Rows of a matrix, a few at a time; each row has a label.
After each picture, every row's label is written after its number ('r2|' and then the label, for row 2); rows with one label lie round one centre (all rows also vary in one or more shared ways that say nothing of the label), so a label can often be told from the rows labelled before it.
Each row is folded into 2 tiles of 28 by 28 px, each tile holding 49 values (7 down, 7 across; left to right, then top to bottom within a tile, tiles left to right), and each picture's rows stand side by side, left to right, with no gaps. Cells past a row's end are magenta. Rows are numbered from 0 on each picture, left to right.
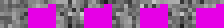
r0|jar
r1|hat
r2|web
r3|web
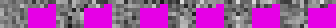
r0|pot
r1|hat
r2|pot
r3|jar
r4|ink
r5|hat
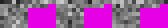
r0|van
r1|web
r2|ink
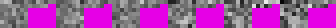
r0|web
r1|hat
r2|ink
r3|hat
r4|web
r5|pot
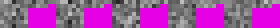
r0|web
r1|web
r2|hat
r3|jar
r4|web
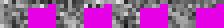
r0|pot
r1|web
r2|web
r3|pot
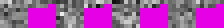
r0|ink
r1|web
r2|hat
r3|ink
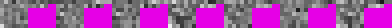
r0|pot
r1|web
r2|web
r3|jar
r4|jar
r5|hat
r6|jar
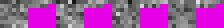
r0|van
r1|van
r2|web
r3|ink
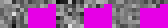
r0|web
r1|van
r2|pot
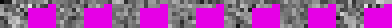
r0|pot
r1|van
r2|web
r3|pot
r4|hat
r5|jar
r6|web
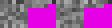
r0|van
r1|ink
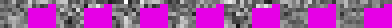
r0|ink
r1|van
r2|ink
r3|jar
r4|jar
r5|ink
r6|ink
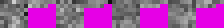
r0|jar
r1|van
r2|jar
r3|hat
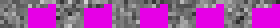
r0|web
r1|ink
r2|pot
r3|jar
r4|van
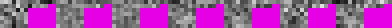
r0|hat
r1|pot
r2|pot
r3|hat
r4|ink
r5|van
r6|van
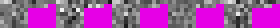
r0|web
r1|van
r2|web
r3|web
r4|web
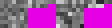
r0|ink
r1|jar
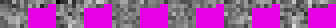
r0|hat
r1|van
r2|ink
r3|web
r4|hat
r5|ink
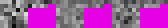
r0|hat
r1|pot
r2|van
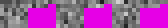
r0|pot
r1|jar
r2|web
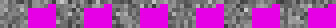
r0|van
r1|web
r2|web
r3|web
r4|van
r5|pot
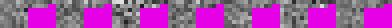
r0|hat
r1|ink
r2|ink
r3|ink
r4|hat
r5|pot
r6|hat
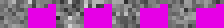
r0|ink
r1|ink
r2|web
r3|hat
